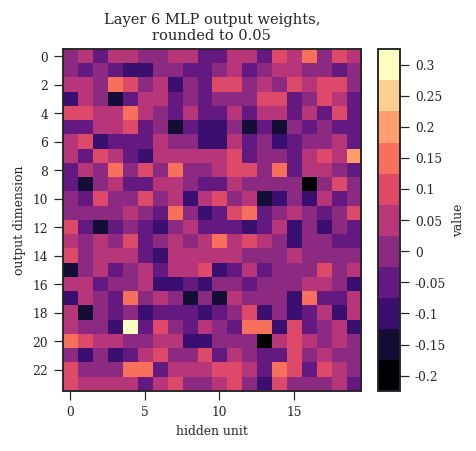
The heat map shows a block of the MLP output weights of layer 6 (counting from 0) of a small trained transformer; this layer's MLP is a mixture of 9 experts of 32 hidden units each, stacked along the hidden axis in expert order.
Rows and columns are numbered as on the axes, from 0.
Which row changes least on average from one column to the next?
14
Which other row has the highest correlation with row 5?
2
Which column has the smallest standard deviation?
11
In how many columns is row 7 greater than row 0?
9
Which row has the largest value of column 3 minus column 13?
20
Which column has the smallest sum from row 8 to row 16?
6
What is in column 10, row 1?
0
